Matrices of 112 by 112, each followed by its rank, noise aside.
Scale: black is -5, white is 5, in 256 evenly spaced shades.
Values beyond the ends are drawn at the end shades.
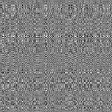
four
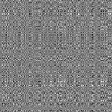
four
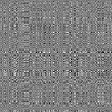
four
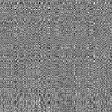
six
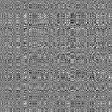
four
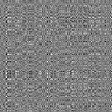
four
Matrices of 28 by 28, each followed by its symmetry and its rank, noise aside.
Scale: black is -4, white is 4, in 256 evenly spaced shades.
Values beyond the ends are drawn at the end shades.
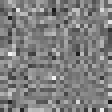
antisymmetric, rank four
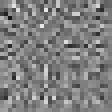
antisymmetric, rank four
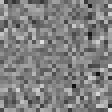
no symmetry, rank six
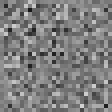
symmetric, rank six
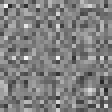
symmetric, rank four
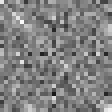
symmetric, rank six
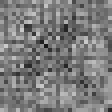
symmetric, rank five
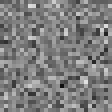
no symmetry, rank six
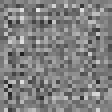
no symmetry, rank five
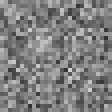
symmetric, rank five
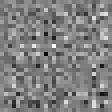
antisymmetric, rank four
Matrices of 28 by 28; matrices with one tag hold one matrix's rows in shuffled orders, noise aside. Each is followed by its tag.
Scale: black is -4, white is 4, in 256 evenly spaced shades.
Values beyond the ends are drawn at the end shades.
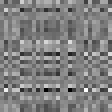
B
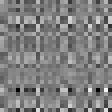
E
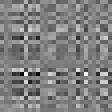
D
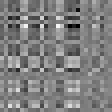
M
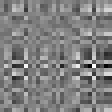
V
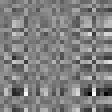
V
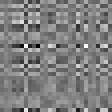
D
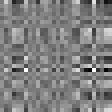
V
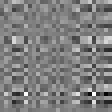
V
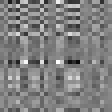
M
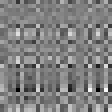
E
